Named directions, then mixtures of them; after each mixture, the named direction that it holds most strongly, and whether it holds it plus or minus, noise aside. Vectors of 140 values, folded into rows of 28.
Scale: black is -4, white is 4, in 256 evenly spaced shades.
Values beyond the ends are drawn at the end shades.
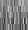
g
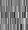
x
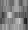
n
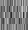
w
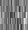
x, plus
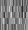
w, minus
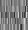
x, plus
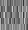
w, plus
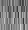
g, minus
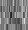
w, plus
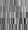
g, plus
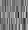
x, minus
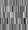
x, minus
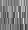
g, plus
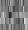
n, minus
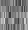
g, minus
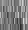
g, plus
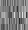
x, minus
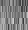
g, minus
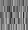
w, plus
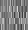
w, minus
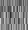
g, minus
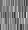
x, plus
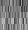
g, minus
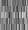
x, minus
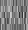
w, minus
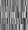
x, minus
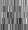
g, plus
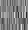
x, minus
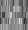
n, plus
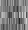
n, minus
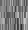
x, plus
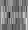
n, minus
